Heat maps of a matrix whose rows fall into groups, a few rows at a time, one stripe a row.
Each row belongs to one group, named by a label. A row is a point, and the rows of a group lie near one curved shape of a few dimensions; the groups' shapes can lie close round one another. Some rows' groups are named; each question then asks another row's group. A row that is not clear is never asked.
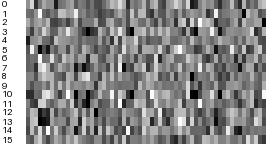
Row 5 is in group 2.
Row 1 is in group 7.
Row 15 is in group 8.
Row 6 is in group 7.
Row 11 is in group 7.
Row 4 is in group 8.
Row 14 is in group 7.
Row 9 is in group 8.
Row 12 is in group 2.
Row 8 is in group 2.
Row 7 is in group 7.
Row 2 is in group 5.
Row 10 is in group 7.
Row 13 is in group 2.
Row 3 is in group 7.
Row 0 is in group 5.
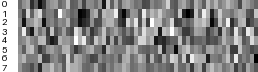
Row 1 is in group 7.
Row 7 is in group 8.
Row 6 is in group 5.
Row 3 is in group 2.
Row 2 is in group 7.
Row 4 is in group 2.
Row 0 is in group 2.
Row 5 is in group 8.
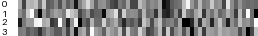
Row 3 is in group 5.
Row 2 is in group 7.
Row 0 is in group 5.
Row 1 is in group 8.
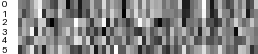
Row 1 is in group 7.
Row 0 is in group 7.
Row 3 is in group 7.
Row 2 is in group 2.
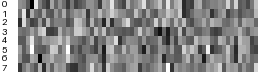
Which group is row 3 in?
2
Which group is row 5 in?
7
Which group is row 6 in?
8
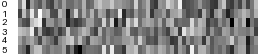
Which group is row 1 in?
7
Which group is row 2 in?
7
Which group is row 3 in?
5
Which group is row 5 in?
7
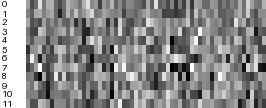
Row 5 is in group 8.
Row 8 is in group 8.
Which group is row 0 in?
2
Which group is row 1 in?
2
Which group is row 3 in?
7
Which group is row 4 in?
5
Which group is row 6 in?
2
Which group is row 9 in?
2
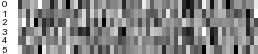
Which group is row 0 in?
7
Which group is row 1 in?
5
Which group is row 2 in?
5
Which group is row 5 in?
8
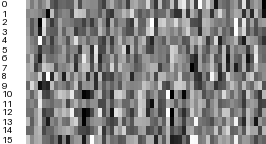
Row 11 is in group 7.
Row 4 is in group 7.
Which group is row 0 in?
5
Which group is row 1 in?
8
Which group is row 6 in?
2
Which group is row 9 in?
2
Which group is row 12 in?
8
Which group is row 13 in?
8
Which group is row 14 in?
8
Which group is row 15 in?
5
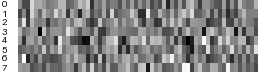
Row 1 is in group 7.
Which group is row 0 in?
2
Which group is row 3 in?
8
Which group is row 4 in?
7
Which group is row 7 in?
5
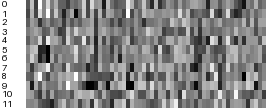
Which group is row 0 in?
7
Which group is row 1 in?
7
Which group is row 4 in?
7
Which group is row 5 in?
2
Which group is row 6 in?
2
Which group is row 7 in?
7
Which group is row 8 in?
7
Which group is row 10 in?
8
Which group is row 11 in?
2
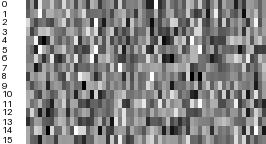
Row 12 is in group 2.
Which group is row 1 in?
7
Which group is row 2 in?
2
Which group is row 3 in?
2
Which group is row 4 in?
2
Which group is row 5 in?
7
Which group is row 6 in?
2
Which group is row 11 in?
7
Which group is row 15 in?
5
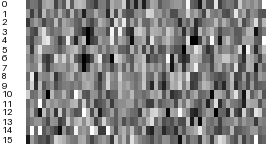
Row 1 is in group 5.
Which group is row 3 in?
7
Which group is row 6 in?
8
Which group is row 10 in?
8
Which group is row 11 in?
7
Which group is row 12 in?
2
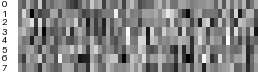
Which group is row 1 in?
2
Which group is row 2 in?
7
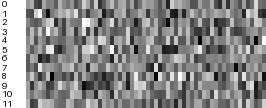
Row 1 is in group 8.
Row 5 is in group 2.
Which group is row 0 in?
2
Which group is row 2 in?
2
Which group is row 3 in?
7
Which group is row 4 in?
5
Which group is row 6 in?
2
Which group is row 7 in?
7
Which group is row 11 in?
2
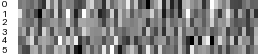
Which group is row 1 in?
8
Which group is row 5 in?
7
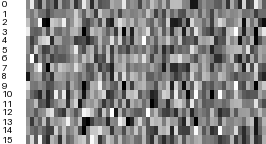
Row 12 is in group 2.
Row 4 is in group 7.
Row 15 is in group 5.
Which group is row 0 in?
2
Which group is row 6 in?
5
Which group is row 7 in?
8
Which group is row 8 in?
8
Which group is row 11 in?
2
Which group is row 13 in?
7
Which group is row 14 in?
8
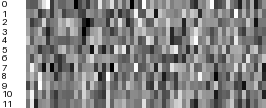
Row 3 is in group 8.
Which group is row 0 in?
7
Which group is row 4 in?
5
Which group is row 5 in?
2
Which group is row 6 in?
2
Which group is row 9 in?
7
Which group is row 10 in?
5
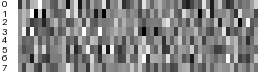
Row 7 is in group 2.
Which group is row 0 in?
7
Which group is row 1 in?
7
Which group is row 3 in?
5
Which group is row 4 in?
5
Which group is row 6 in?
5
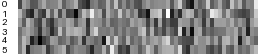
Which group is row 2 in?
2
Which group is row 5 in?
5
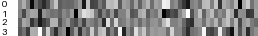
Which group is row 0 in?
2
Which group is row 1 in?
5
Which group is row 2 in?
2
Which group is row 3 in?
7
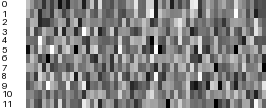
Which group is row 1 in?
5
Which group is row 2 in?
2
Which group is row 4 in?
7
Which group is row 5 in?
7
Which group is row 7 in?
5
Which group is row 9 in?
7
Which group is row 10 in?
5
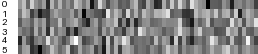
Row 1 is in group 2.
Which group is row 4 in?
8
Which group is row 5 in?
2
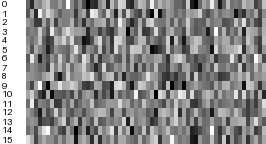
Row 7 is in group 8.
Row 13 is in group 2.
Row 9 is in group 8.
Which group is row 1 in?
7
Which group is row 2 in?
5
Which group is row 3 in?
7
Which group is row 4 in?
8
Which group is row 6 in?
2
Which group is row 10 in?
5
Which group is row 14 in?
7
